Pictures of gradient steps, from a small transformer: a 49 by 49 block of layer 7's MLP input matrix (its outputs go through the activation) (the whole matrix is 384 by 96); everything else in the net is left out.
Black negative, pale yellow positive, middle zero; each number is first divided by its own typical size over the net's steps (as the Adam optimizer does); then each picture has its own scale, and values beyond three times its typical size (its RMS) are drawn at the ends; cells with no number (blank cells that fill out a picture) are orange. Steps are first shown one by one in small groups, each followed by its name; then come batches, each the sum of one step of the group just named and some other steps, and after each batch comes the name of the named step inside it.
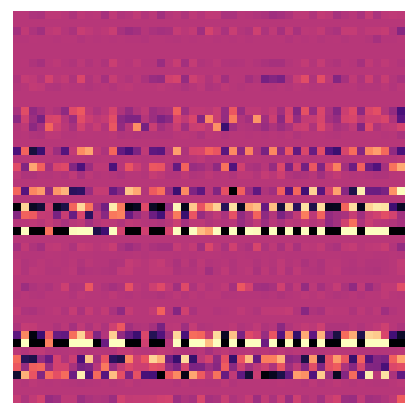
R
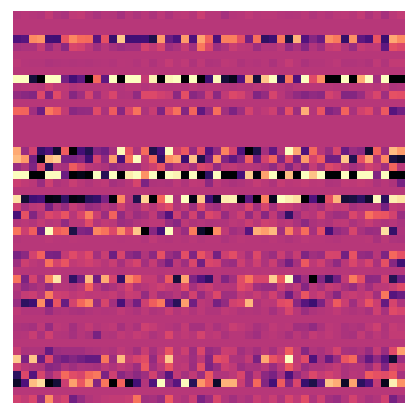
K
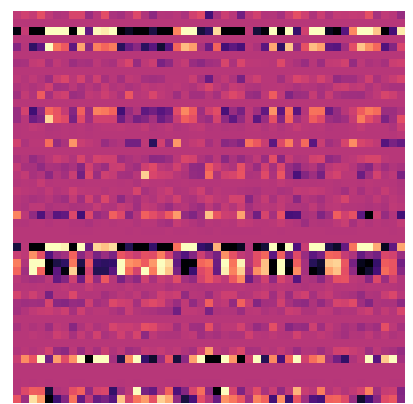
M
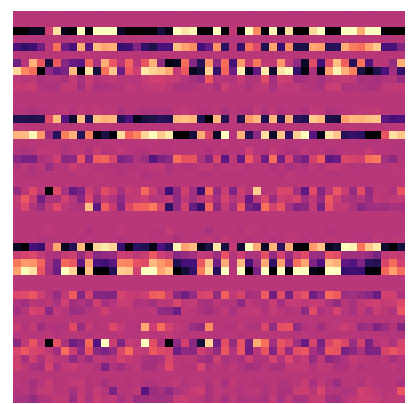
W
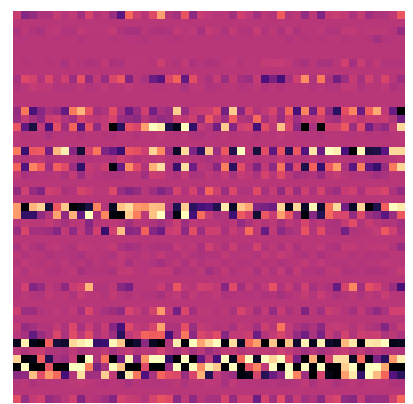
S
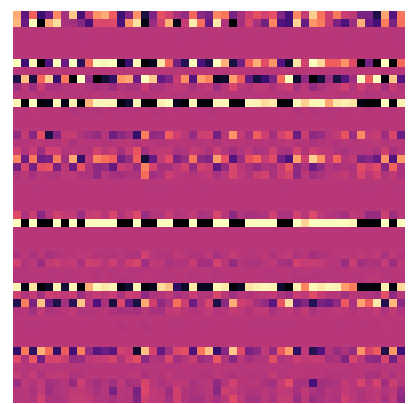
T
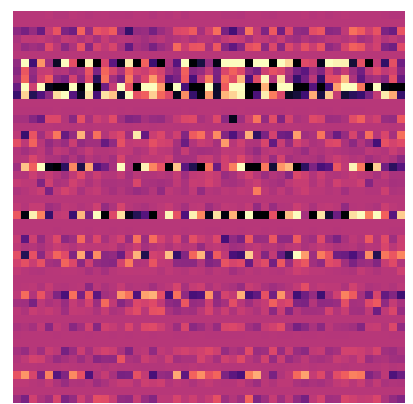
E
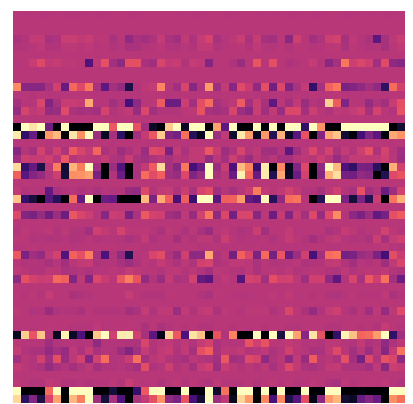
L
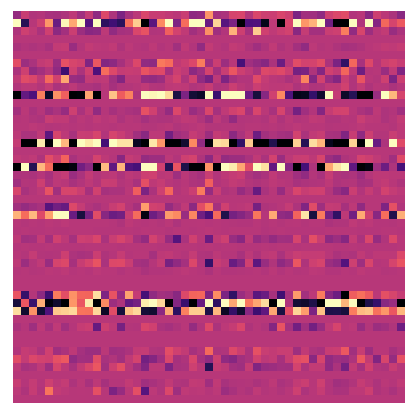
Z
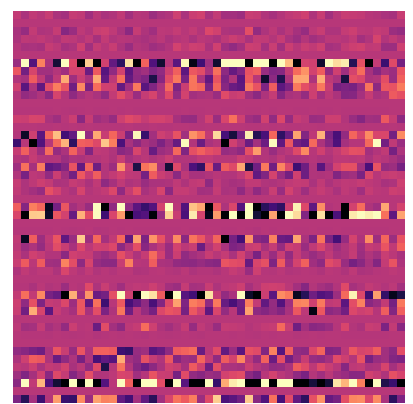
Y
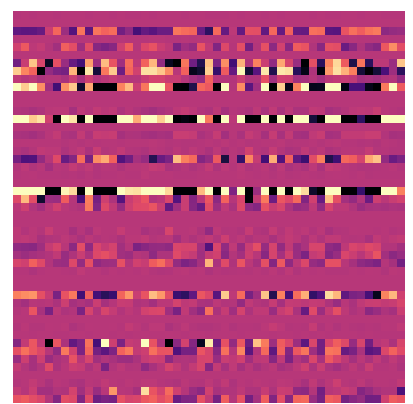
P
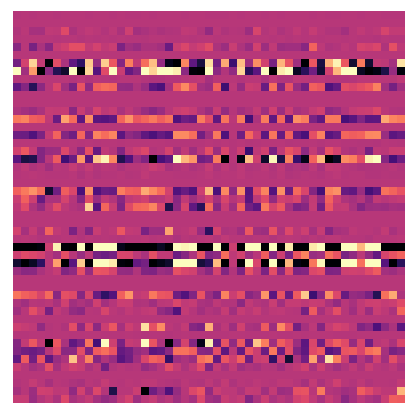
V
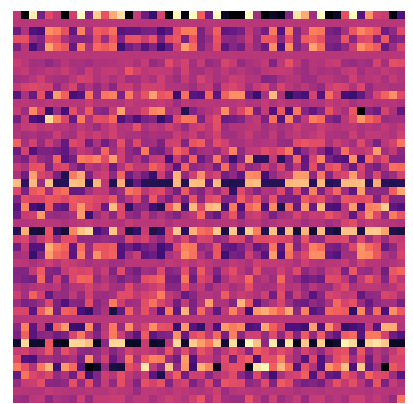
R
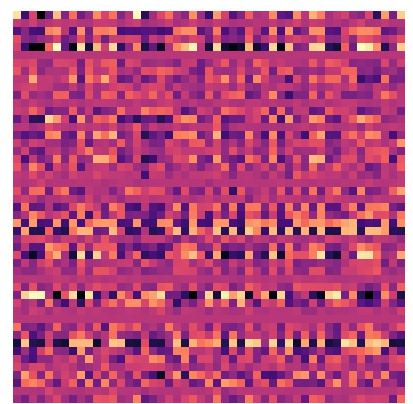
R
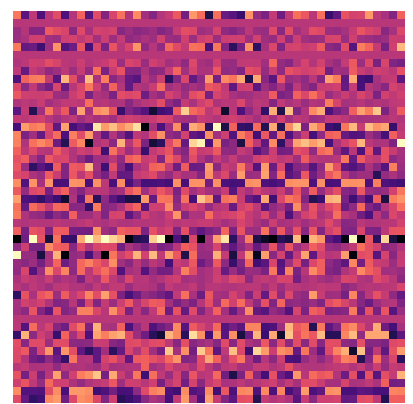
L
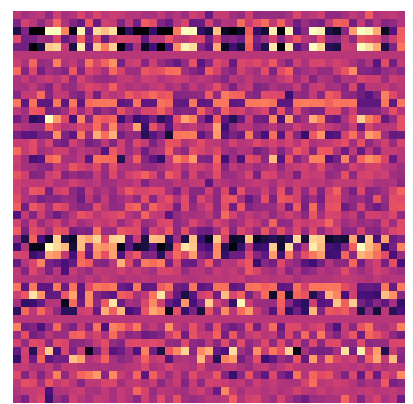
M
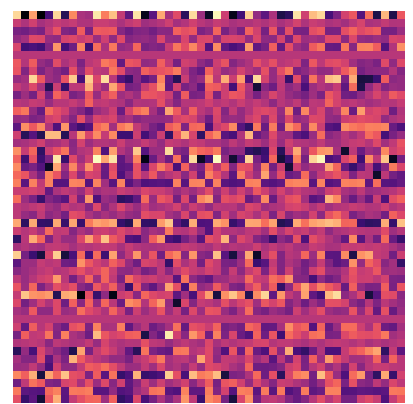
L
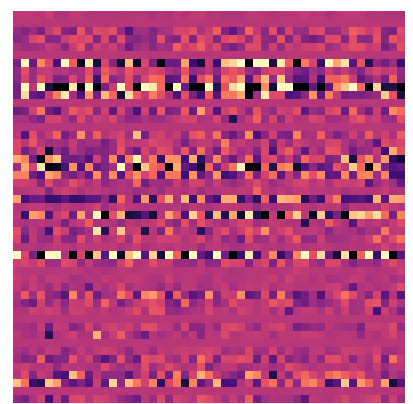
E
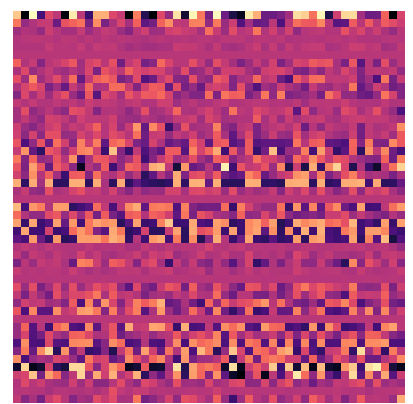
S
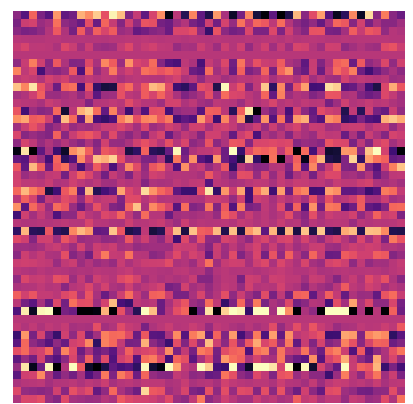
P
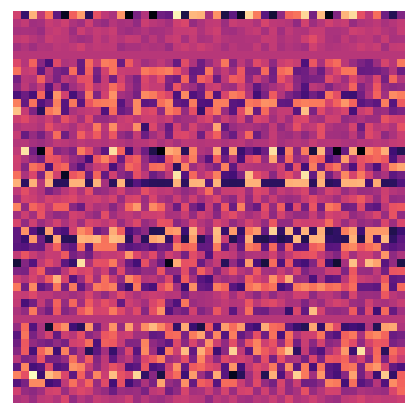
V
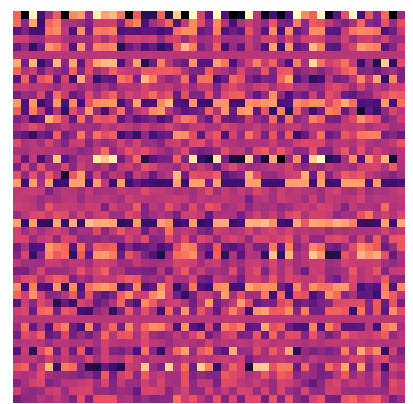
T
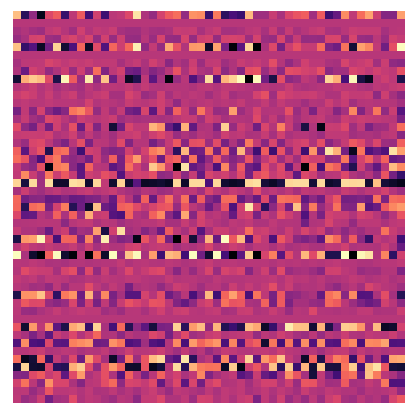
S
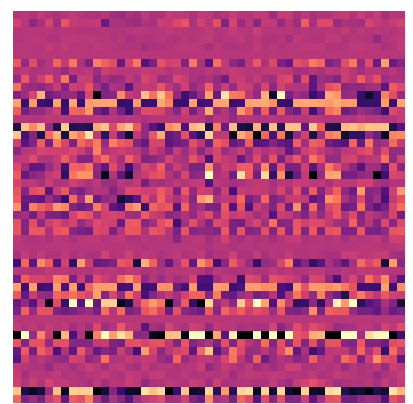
L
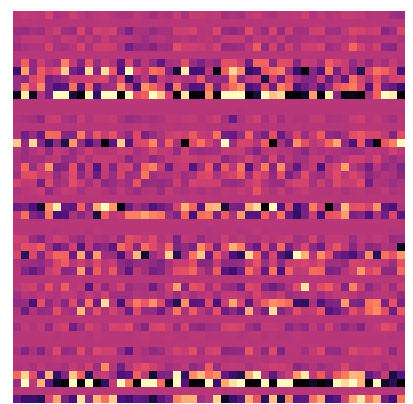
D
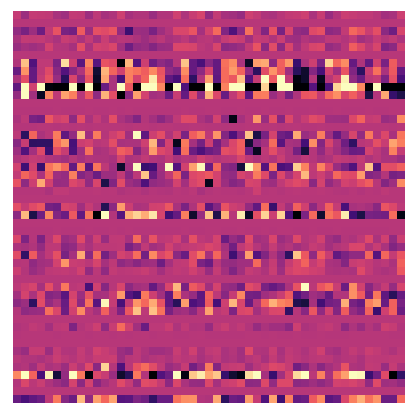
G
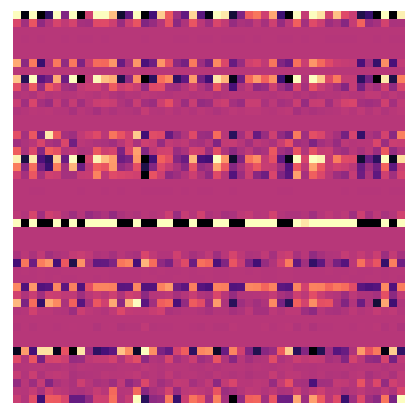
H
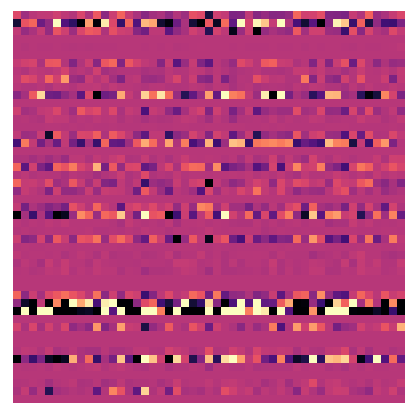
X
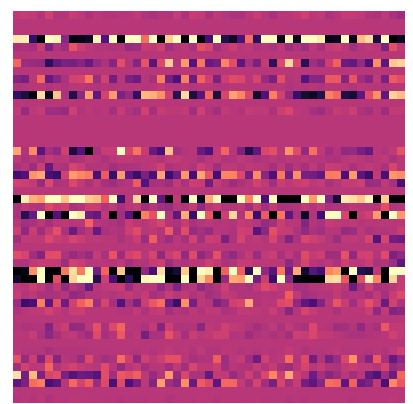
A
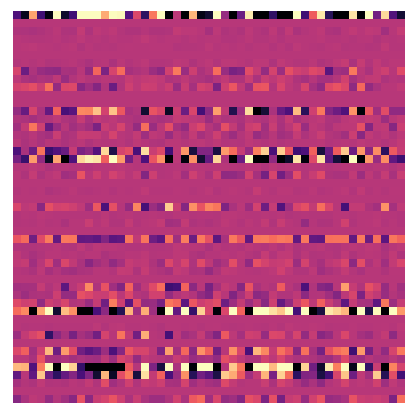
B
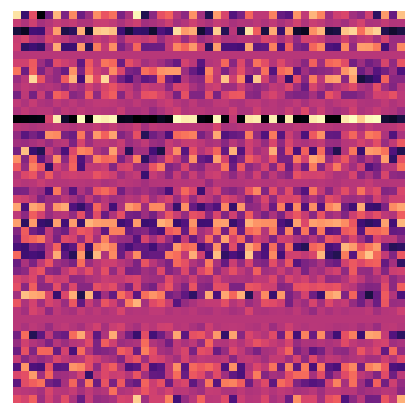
H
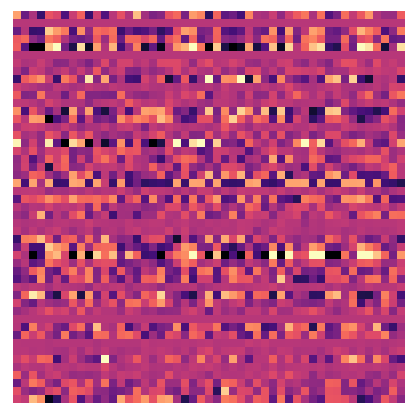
A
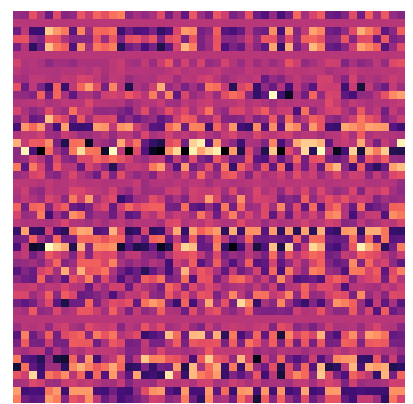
A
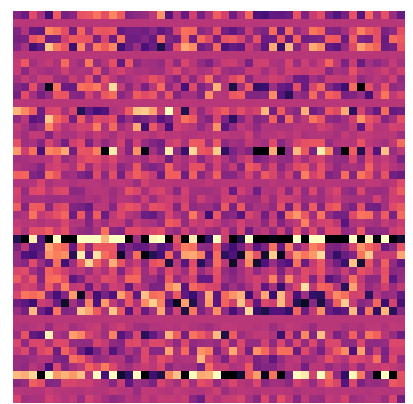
G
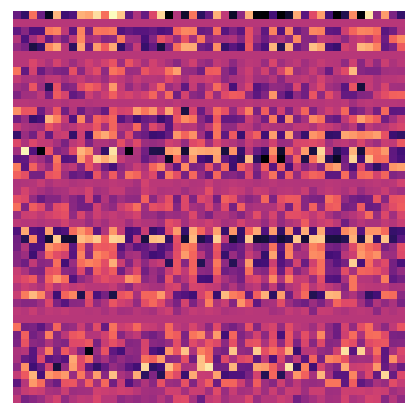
B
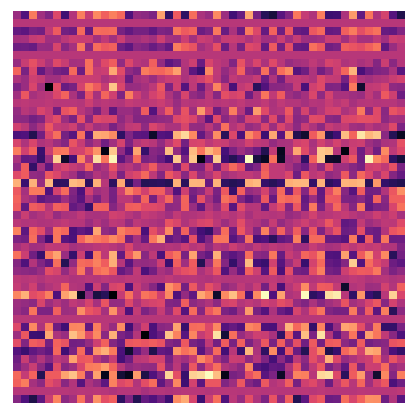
D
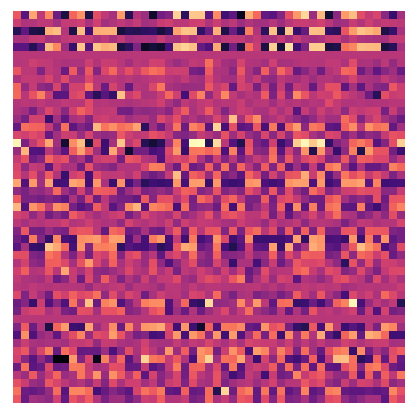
X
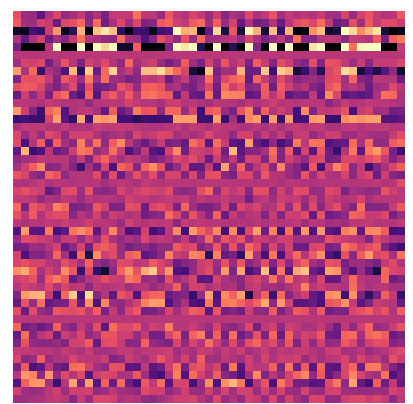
D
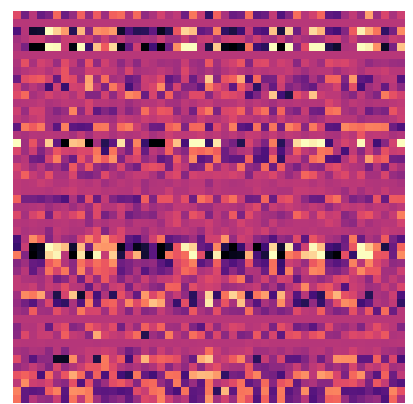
D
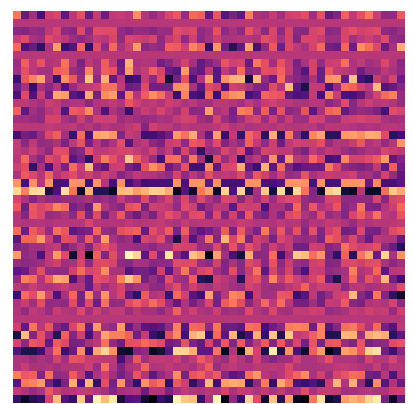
D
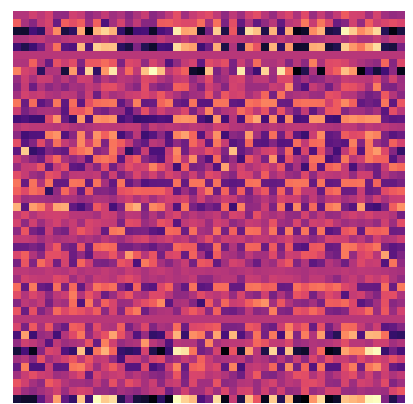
G
